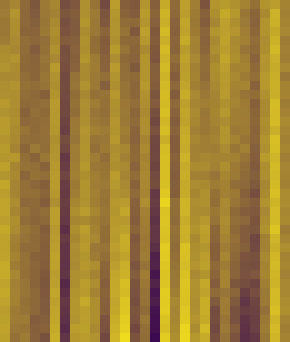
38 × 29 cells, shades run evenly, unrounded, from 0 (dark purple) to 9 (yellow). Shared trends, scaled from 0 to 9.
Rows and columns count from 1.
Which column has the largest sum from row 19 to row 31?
17
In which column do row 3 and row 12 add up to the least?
7
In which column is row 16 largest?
28
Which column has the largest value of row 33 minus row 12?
13
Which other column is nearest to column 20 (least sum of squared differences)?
29
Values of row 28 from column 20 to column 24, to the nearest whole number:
6 6 4 5 4
